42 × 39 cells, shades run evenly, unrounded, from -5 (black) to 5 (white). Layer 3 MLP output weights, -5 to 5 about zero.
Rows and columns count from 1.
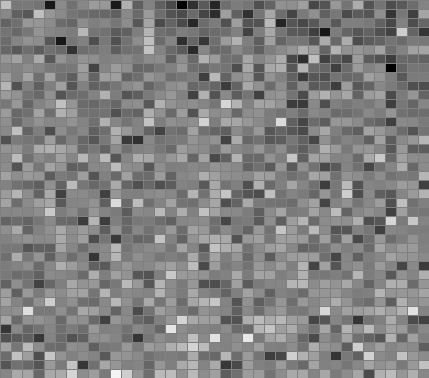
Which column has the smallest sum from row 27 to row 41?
4
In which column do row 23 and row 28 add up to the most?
11
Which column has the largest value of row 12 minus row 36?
21
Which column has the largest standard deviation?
36
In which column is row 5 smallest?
6
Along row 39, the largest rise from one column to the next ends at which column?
33
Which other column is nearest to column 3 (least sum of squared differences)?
8
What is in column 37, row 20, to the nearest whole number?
0
